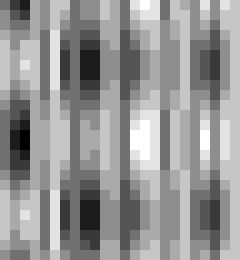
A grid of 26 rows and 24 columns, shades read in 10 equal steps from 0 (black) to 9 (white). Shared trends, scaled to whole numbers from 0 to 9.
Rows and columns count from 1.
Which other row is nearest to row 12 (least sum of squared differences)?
17
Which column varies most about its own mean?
3
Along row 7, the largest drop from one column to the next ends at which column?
7
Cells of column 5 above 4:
13
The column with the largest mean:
6
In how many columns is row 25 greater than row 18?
4
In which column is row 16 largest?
15
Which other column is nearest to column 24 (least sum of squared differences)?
19
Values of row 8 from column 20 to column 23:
4 3 2 5
